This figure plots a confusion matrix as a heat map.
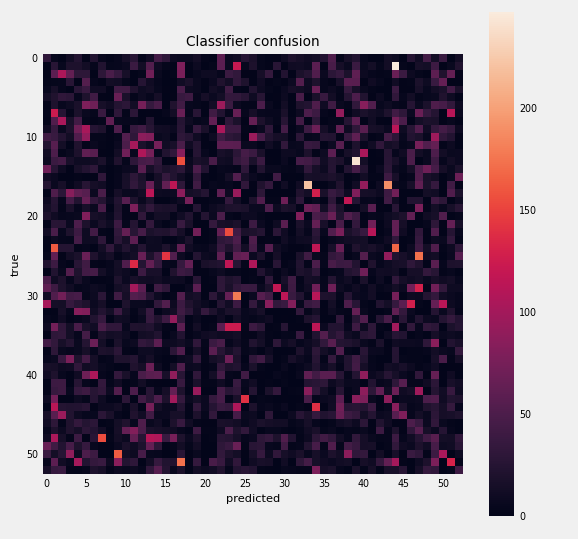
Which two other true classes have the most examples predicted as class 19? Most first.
42, 22
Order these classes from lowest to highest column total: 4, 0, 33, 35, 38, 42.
42, 35, 0, 38, 33, 4
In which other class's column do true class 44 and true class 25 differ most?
47
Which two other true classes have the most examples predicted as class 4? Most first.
51, 32
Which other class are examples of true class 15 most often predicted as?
52
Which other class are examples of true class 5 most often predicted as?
9
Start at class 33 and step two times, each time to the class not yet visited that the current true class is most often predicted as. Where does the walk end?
43
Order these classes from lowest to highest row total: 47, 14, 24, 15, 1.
15, 47, 14, 1, 24
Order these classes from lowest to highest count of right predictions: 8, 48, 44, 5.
5, 48, 8, 44
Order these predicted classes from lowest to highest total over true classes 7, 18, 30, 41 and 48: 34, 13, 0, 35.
0, 35, 13, 34
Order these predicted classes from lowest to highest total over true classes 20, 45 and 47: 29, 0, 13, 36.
29, 0, 13, 36
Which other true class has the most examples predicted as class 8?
2
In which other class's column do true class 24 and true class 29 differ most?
44
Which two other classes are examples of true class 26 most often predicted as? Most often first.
11, 23
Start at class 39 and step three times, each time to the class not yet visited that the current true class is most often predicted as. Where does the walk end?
34
